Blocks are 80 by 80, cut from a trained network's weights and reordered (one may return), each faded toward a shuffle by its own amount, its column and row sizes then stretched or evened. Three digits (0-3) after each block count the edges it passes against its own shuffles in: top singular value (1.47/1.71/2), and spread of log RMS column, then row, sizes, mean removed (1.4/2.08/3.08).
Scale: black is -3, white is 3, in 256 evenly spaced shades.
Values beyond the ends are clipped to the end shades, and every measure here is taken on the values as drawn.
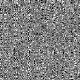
2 2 1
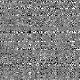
2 2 3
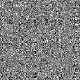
2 2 1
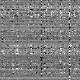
3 2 2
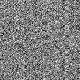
2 0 0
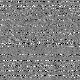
0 0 3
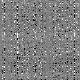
1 3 1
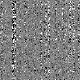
1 3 1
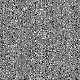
0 1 0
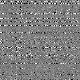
3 1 3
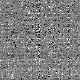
1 2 1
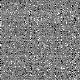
0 2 0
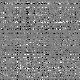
1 2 3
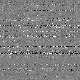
1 0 3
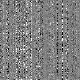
2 3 1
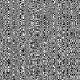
3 3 0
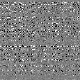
1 2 3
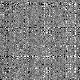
2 2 2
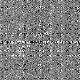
1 2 2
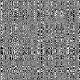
3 3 2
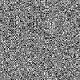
2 1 0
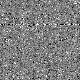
0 0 1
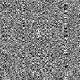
3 2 0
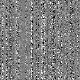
1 3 0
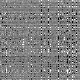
3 3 2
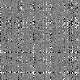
2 3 2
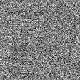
1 0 1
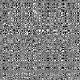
3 2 3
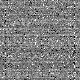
1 1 0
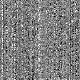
2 2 0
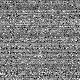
2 0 1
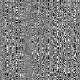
3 3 0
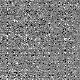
1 2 1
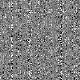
1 3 1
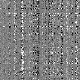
2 3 2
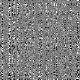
1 3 2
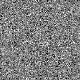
1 1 1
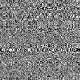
3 1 2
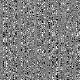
1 3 0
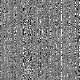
1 3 0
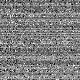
3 0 1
